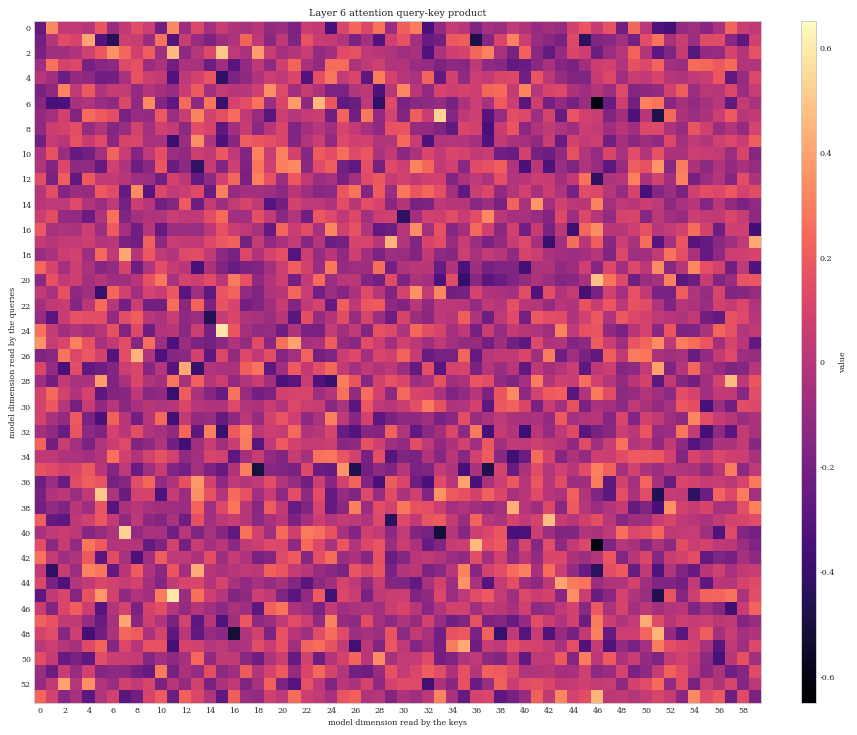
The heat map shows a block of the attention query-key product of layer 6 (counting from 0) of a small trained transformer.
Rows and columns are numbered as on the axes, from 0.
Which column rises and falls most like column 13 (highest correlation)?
5
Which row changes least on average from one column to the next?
3
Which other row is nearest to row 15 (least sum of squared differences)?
10
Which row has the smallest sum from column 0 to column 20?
4
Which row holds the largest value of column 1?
0
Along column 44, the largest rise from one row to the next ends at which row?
17
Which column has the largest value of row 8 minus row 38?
51
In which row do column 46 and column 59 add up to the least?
41
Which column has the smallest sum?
11
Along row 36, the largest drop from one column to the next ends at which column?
36
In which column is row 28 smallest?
24
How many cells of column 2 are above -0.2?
46
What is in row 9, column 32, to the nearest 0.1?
-0.3
